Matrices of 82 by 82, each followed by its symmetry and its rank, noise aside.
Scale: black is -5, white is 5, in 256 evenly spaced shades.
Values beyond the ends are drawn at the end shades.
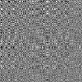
antisymmetric, rank four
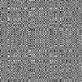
no symmetry, rank four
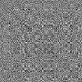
symmetric, rank five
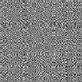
no symmetry, rank five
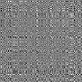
antisymmetric, rank four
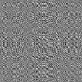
antisymmetric, rank four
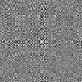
symmetric, rank three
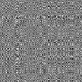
no symmetry, rank four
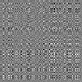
no symmetry, rank three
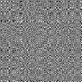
symmetric, rank four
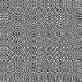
no symmetry, rank four
